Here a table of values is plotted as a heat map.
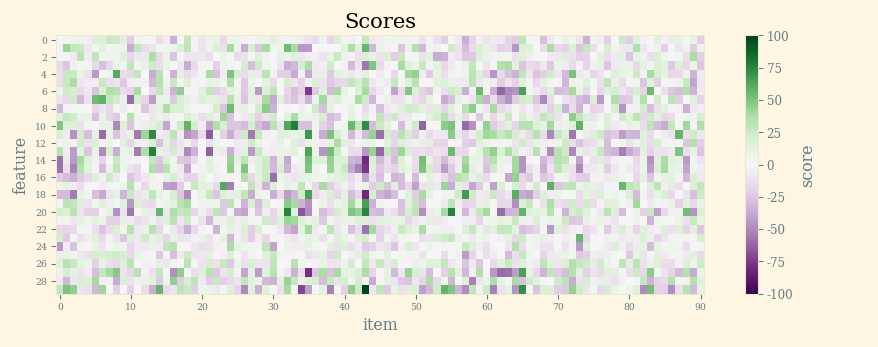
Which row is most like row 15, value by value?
14
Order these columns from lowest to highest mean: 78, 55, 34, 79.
34, 79, 78, 55
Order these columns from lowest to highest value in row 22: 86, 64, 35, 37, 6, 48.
6, 86, 37, 64, 48, 35
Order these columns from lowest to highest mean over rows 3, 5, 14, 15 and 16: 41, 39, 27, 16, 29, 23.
41, 27, 23, 39, 16, 29
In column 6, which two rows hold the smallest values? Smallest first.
11, 13
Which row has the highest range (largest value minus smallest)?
29
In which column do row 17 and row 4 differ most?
24
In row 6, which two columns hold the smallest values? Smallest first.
35, 62
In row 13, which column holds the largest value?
13
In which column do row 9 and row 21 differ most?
72
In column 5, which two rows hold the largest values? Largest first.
7, 28
